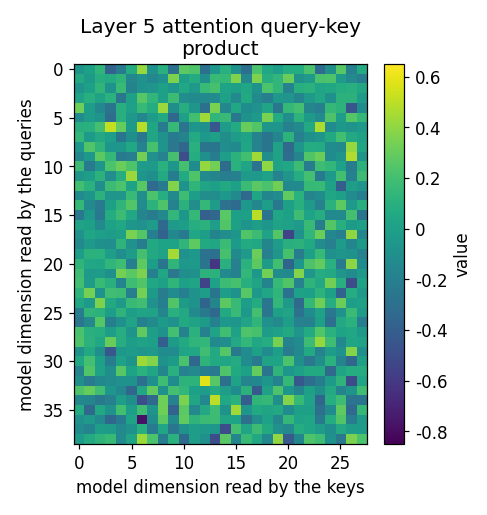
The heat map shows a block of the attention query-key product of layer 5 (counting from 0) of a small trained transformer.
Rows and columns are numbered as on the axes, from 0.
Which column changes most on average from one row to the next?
6
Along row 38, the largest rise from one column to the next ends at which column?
14
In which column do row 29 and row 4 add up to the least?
3
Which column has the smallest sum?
13
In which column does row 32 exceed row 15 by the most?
12
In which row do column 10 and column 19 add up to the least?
9
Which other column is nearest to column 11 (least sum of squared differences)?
22
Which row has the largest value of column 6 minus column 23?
0
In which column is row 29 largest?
26
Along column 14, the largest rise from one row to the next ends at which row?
38
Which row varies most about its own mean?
34
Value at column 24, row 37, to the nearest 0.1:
-0.1
